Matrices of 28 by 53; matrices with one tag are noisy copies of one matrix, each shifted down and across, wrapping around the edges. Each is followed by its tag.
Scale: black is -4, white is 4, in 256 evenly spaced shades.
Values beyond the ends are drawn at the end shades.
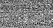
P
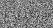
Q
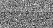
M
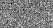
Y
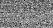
P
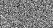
Y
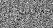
Q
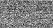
P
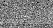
M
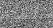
M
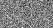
Y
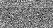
M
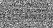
P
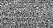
P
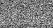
M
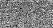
M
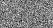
Y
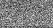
M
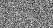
Y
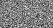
Y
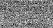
P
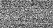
P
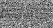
P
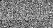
M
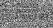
P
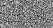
Y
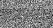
M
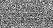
P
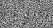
Q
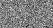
Y
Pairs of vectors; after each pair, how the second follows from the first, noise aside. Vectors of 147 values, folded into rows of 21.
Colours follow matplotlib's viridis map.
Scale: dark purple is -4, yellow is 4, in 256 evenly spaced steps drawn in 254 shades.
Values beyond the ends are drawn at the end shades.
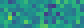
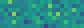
negated, partly zeroed.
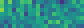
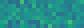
wrapped around, negated, shrunk.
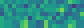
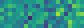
sign-scrambled.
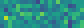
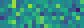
reversed, negated.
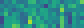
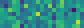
wrapped around, negated.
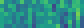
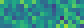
sign-scrambled.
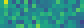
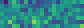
sign-scrambled.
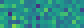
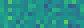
wrapped around, negated, shrunk.
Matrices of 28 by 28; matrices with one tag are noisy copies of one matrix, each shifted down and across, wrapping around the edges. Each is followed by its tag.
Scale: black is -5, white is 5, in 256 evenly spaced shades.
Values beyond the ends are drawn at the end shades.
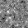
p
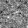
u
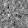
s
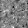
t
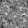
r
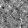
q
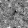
r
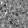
s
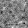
u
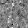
s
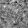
u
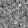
s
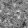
r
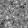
p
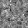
p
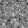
p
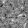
u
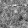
r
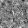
q
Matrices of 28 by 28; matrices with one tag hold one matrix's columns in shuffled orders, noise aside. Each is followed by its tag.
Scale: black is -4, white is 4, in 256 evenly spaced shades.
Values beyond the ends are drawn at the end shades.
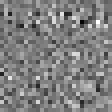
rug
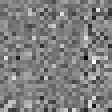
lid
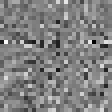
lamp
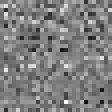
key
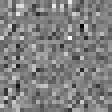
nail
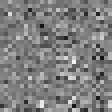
lid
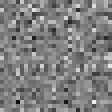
key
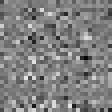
lid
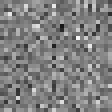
nail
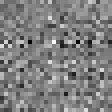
lamp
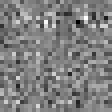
rug
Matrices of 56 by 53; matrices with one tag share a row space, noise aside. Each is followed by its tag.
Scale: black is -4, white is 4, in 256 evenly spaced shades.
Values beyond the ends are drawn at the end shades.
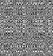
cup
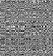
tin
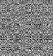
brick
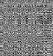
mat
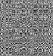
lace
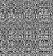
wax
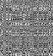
lace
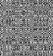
lace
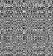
cup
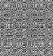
cup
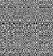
wax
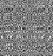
cup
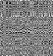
lace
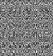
wax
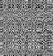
mat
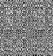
cup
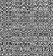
lace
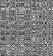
tin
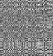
mat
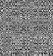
lace
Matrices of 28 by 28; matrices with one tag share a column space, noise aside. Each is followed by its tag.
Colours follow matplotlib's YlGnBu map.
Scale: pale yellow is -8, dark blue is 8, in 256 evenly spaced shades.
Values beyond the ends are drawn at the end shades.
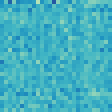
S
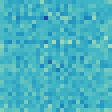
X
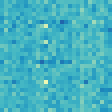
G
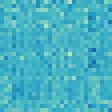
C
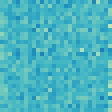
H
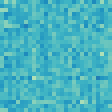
C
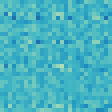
X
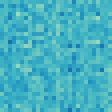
X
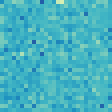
H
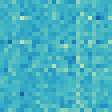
X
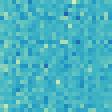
X
